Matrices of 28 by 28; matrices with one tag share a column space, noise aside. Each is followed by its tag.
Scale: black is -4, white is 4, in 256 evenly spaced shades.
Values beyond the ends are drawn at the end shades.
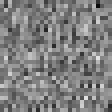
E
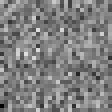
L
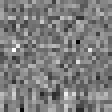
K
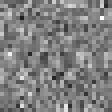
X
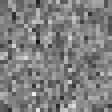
E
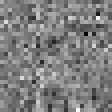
K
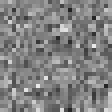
K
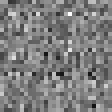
X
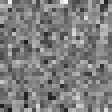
L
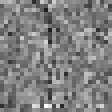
L
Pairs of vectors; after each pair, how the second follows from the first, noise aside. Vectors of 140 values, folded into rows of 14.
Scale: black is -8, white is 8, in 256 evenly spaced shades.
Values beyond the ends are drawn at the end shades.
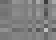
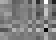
negated, scaled up.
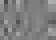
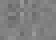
wrapped around, negated, shrunk.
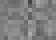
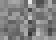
negated, scaled up.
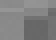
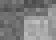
negated, scaled up.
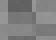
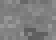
reversed, partly zeroed.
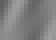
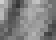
negated, scaled up.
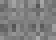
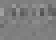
reversed, partly zeroed.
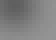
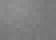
negated, shrunk.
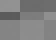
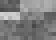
negated, scaled up.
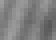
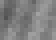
reversed.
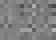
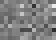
negated, scaled up.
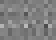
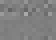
negated, partly zeroed.
